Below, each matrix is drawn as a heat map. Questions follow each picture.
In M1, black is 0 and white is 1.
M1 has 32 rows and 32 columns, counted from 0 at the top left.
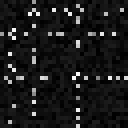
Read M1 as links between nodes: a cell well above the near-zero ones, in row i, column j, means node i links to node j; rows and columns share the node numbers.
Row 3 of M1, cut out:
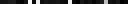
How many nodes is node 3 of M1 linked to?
4
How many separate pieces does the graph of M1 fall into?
3
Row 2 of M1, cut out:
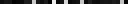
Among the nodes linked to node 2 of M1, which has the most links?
node 8
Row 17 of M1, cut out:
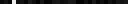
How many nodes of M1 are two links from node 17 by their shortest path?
3
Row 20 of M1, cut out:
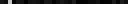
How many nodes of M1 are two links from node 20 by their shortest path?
4
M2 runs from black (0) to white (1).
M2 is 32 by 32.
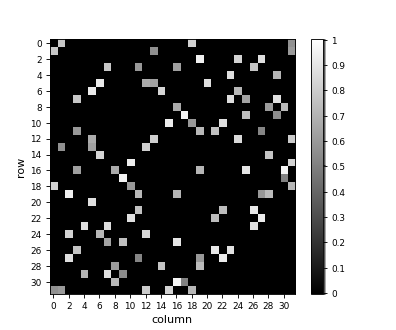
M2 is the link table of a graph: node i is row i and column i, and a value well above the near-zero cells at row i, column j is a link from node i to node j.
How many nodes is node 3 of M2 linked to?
4
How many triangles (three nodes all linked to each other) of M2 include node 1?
1
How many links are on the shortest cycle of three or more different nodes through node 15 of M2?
4
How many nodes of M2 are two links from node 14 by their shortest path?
4
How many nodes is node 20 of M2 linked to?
1
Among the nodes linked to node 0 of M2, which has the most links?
node 31
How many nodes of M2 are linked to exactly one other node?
1
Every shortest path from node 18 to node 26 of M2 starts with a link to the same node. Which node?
node 10
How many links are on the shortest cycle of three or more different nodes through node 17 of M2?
5
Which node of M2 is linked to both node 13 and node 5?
node 12
